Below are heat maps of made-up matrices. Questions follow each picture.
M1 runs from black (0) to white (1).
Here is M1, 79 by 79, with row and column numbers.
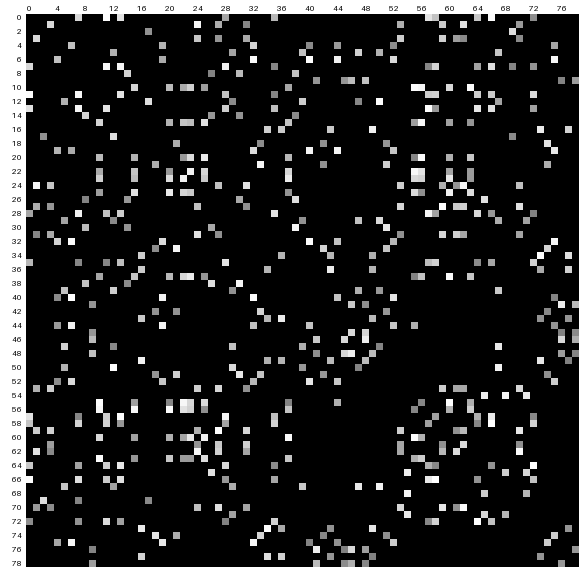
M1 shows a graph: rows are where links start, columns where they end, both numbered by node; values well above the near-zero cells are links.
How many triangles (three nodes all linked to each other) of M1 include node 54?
3
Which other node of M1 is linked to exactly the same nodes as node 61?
node 1
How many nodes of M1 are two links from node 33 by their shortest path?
2
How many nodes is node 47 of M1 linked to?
6
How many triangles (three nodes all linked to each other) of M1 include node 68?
3
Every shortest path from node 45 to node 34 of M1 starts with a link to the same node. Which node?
node 48
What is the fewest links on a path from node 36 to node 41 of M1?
3
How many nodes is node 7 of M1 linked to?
11
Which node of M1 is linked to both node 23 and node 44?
node 55
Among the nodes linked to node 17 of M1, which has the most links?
node 12
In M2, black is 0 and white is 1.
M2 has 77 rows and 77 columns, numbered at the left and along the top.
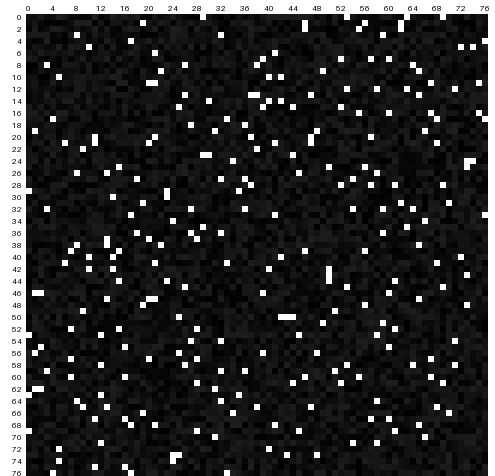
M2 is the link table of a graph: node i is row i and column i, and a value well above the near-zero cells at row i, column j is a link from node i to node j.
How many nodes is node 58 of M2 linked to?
5
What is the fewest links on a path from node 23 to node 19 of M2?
6
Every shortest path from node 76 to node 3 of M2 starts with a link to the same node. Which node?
node 17
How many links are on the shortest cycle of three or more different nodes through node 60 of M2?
3
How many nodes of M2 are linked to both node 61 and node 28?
2
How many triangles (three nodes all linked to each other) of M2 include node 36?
3
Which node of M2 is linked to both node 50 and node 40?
node 42
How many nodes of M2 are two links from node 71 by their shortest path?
6
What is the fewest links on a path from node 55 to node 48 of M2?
5
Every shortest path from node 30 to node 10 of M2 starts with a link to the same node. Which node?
node 14
